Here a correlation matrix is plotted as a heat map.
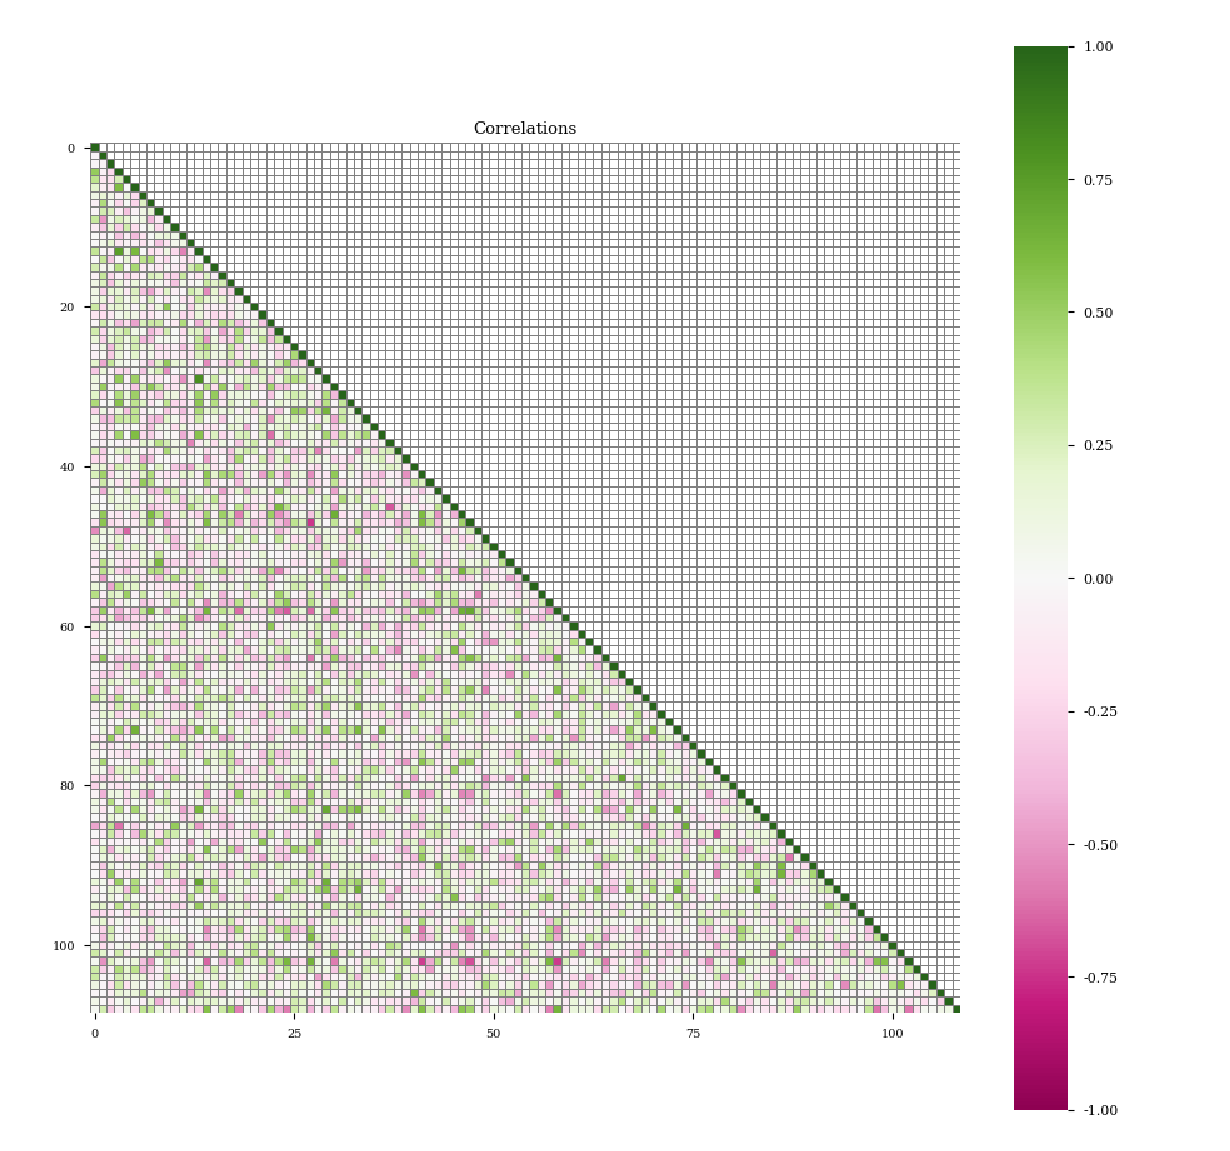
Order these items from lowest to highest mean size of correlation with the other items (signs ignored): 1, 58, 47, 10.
10, 1, 47, 58
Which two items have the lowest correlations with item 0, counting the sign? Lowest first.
48, 85
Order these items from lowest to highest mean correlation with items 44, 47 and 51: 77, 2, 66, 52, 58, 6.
66, 2, 52, 6, 77, 58
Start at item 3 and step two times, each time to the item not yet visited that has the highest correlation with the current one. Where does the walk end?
29
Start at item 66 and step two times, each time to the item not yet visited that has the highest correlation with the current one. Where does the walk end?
54
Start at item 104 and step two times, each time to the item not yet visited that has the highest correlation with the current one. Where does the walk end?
9
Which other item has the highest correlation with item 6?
42
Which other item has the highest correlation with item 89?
41
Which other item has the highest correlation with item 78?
45
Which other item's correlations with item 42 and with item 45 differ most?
58
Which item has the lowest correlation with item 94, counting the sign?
105
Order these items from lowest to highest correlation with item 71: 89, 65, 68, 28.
28, 65, 89, 68
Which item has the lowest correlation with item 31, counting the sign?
52
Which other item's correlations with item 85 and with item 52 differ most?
101
